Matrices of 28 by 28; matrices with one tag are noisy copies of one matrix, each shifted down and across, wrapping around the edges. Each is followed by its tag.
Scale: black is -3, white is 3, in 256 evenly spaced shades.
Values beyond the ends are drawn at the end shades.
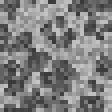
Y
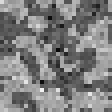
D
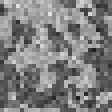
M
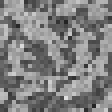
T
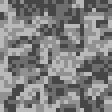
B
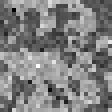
M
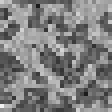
Y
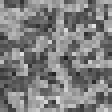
B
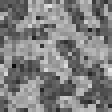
D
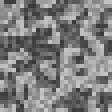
B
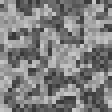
B
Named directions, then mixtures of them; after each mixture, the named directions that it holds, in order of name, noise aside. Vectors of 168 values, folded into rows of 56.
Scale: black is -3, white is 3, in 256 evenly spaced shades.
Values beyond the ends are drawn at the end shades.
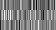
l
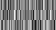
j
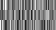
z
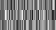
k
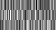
j, k, l.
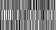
l.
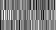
l.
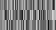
k.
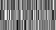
k, l, z.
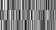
l, z.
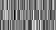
j, k.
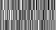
l, z.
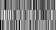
l, z.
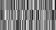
k.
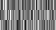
k, l, z.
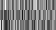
k, l, z.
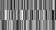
k.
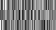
z.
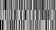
l, z.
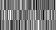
l.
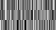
k, z.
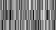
j, l, z.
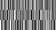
j, z.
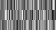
k.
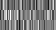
k, l, z.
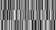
j.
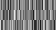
j.
